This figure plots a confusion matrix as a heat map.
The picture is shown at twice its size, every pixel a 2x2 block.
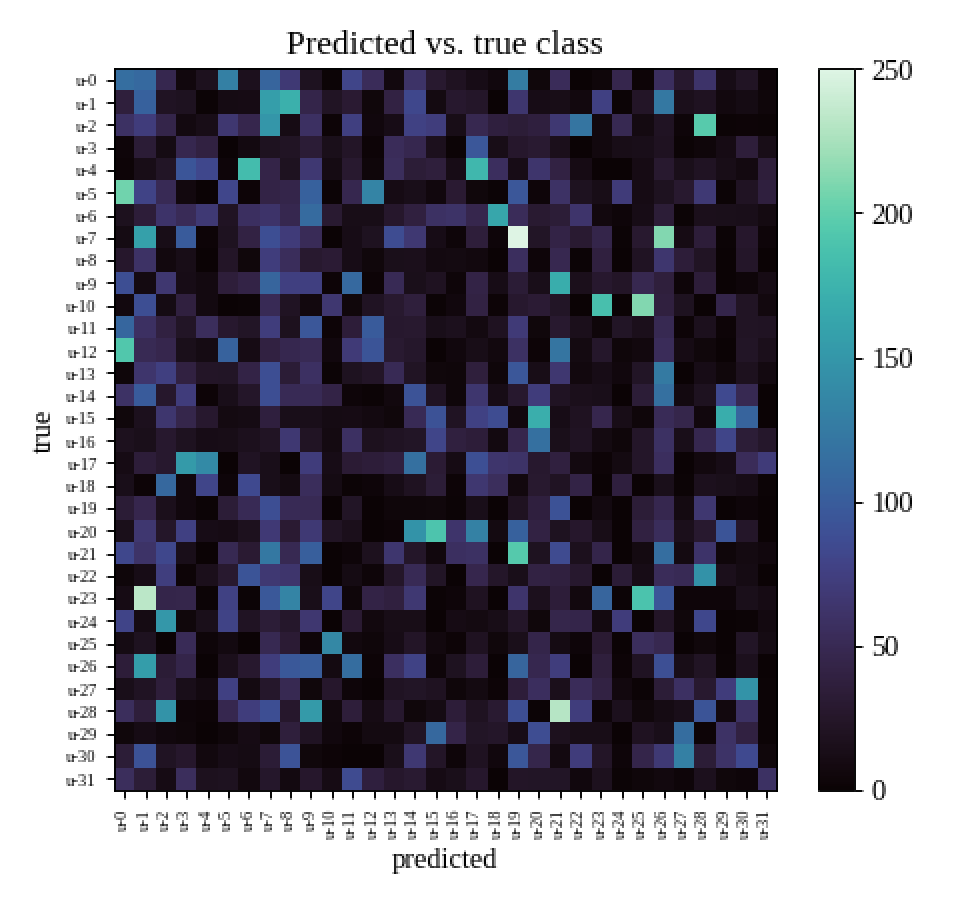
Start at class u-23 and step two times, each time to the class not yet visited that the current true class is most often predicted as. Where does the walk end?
u-8
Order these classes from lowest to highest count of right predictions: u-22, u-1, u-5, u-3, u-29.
u-22, u-3, u-29, u-5, u-1
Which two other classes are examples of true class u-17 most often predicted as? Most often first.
u-3, u-4
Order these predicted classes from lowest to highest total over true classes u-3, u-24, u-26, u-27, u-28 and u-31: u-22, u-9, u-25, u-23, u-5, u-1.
u-25, u-23, u-22, u-5, u-1, u-9
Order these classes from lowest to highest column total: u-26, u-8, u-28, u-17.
u-28, u-17, u-8, u-26
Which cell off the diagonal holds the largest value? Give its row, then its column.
u-7, u-19
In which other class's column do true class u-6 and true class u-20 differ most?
u-18
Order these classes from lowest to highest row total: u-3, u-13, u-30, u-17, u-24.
u-3, u-24, u-13, u-30, u-17
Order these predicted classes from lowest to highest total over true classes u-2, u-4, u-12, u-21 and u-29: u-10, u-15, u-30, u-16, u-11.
u-10, u-30, u-16, u-11, u-15
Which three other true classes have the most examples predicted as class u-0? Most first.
u-5, u-12, u-11
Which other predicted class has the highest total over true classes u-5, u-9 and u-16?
u-0
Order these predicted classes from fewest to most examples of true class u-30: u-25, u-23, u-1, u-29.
u-23, u-25, u-29, u-1
